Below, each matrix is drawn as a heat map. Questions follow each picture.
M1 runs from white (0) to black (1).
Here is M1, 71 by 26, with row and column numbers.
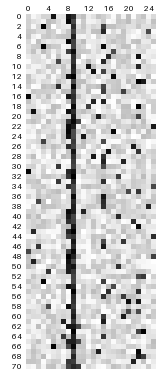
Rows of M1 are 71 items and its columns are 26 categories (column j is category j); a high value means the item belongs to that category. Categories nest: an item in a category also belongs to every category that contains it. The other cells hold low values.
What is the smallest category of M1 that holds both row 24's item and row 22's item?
8
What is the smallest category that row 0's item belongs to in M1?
5
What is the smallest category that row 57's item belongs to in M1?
20
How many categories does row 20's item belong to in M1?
3
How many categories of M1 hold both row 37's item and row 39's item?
1
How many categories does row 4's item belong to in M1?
1
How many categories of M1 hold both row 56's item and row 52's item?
1
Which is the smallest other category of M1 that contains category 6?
15
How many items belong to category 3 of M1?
4
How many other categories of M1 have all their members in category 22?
5
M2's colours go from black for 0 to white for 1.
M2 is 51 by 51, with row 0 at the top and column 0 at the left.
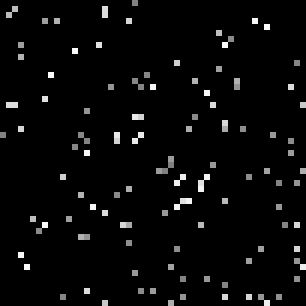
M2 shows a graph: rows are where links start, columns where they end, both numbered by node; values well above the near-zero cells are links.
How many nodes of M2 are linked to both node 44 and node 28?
1
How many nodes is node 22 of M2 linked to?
5
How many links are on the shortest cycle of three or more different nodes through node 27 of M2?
5
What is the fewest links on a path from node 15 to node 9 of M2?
7
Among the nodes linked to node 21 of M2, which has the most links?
node 37
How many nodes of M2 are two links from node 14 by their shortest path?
3
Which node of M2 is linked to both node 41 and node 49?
node 43
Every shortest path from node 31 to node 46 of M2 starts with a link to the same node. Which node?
node 33
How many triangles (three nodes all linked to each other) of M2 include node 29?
0
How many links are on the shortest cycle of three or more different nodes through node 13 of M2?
4
